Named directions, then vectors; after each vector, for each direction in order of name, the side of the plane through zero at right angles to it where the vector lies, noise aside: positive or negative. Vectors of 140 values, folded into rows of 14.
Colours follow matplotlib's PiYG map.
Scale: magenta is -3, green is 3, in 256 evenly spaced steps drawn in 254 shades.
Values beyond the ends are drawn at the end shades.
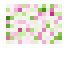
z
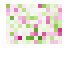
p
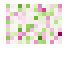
positive, negative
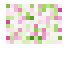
positive, positive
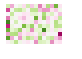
positive, negative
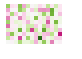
positive, negative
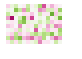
negative, negative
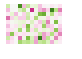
positive, negative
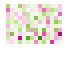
positive, negative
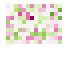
negative, negative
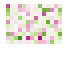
negative, positive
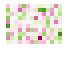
negative, positive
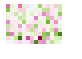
negative, positive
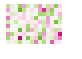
positive, negative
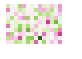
positive, negative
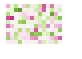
negative, negative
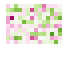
negative, negative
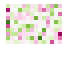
positive, negative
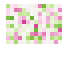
positive, positive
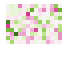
negative, negative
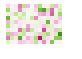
negative, positive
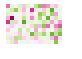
negative, negative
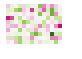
negative, negative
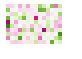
negative, positive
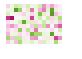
negative, negative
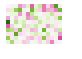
negative, negative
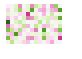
negative, negative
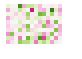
positive, negative
